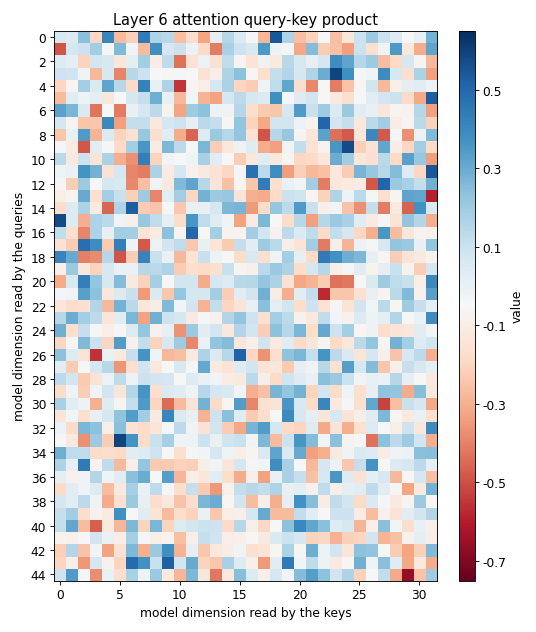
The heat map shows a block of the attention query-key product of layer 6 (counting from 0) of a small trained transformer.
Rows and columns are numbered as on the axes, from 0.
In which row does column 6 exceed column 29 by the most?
14
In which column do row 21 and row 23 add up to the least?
7
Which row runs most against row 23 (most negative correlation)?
10
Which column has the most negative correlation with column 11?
26
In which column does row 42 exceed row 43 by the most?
31
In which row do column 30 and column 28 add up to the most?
29
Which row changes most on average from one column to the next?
8
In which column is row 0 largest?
18
